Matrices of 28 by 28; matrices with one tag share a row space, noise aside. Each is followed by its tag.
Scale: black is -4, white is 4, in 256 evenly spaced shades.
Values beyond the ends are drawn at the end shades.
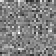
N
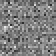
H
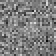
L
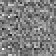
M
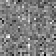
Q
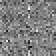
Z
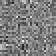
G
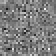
G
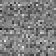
N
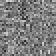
G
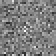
G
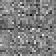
N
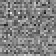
H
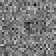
L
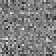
Z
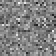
Q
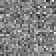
Q
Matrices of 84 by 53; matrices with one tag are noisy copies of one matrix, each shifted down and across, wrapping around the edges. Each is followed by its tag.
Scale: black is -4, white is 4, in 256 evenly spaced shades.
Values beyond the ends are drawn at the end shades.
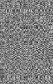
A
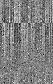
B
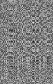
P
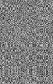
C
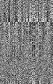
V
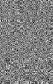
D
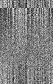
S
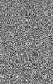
D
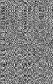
P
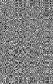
P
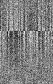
S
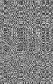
P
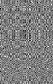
C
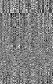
V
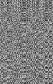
P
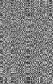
P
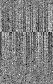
B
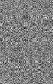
D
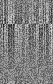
B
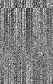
B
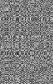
A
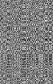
P
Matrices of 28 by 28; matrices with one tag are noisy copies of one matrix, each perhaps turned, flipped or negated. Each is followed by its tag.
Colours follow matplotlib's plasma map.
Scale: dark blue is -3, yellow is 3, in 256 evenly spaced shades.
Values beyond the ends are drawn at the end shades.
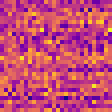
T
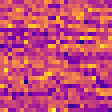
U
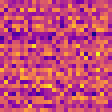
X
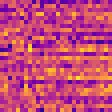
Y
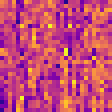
U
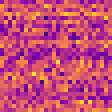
T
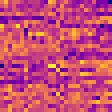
U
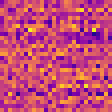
X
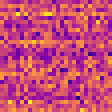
T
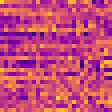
Y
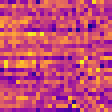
Y
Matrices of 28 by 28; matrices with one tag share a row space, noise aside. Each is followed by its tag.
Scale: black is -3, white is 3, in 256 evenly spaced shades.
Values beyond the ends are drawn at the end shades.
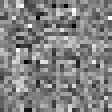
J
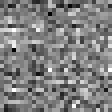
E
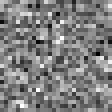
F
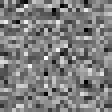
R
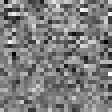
E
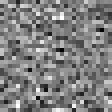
F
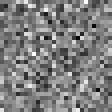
J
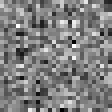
J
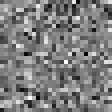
J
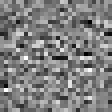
R
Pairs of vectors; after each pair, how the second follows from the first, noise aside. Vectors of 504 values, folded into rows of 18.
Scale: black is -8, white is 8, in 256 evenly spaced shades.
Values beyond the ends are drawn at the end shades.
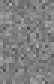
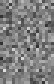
negated, scaled up.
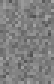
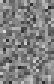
reversed, scaled up.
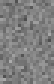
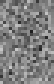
wrapped around, scaled up.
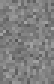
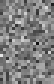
reversed, scaled up.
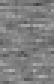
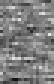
reversed, scaled up.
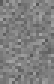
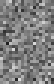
reversed, scaled up.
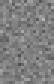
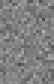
sign-scrambled.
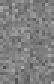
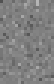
reversed, negated, partly zeroed.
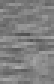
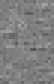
reversed, partly zeroed.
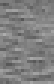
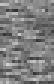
negated, scaled up.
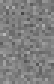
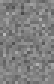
sign-scrambled.
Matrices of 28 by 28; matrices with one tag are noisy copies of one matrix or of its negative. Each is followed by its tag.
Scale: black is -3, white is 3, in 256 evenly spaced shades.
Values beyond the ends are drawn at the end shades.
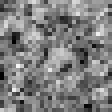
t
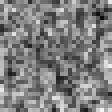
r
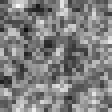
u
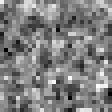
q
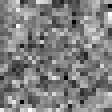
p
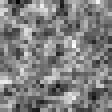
u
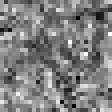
r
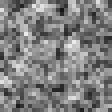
u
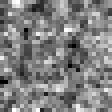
u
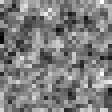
q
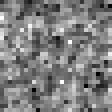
q
